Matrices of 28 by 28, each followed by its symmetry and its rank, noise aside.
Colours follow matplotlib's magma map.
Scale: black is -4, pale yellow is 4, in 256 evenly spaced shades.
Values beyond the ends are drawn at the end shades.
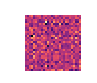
antisymmetric, rank four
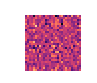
no symmetry, rank four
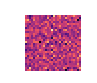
antisymmetric, rank six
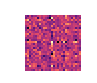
no symmetry, rank four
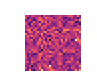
symmetric, rank six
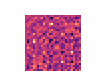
symmetric, rank four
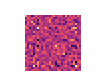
symmetric, rank five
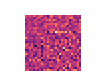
antisymmetric, rank six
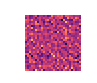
antisymmetric, rank six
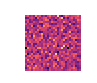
no symmetry, rank six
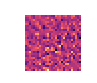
antisymmetric, rank six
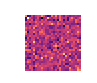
symmetric, rank six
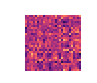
antisymmetric, rank four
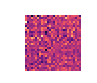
antisymmetric, rank four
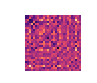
symmetric, rank five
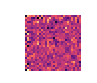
no symmetry, rank five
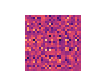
antisymmetric, rank four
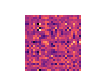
no symmetry, rank five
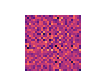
symmetric, rank four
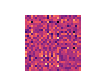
no symmetry, rank four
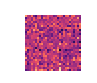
no symmetry, rank six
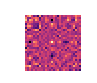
symmetric, rank four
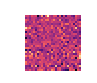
antisymmetric, rank four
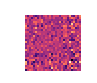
antisymmetric, rank four
